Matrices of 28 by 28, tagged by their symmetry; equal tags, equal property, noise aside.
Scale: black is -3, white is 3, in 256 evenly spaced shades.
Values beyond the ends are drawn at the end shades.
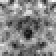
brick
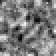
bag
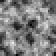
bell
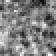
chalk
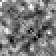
bag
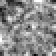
bag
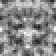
brick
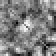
bag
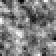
chalk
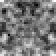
brick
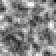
bell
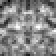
brick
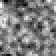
chalk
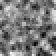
bag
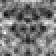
brick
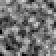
bell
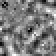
bag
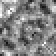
bag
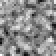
bag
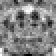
brick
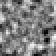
chalk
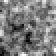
bell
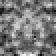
brick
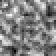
bag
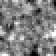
chalk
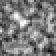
bag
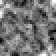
bell
